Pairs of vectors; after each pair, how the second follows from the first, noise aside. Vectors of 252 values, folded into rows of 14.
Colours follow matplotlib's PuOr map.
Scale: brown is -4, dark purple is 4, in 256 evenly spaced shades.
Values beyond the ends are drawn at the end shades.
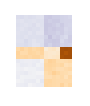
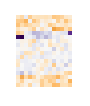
wrapped around, negated, partly zeroed.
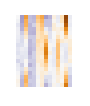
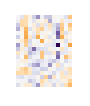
wrapped around, negated, partly zeroed.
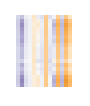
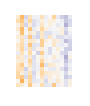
reversed, shrunk.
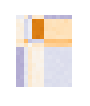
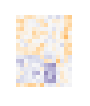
reversed, negated, shrunk.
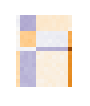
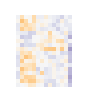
negated, shrunk.
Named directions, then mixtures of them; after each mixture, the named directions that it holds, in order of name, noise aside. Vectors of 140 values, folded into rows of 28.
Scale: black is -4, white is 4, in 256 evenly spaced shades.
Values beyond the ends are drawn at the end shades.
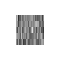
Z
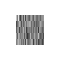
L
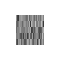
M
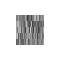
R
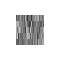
L, R.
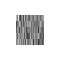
L.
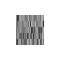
M.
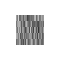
L, R.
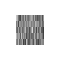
L, Z.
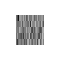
L, M.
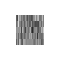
R, Z.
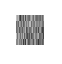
L, Z.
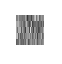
R.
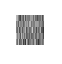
L, Z.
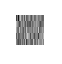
L.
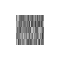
M.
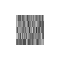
R, Z.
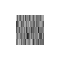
L, M.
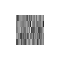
M, R.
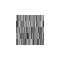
L, M.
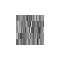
M, R.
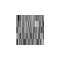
M, Z.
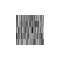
Z.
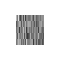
L.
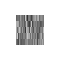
L, R.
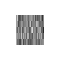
M, Z.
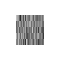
L, Z.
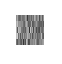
R, Z.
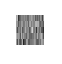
Z.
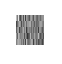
L.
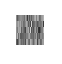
M, R.
